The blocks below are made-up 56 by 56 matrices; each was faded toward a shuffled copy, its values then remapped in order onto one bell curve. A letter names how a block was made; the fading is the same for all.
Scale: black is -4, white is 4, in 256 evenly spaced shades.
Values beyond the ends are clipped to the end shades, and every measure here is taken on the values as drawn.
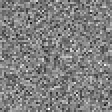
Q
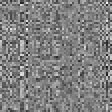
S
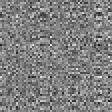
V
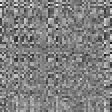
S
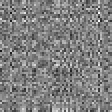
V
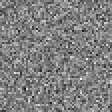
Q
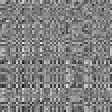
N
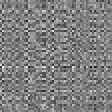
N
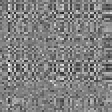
N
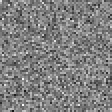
Q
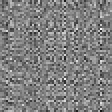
S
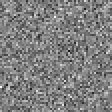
Q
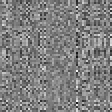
S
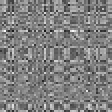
N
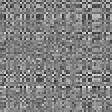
N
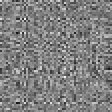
V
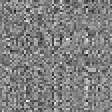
V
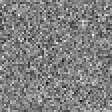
Q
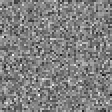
Q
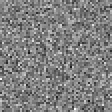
Q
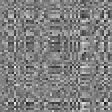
N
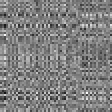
N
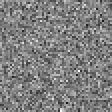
Q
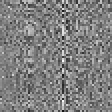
S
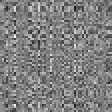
S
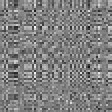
N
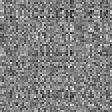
V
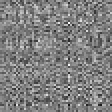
V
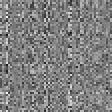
S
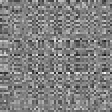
N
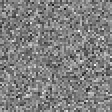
Q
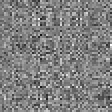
V
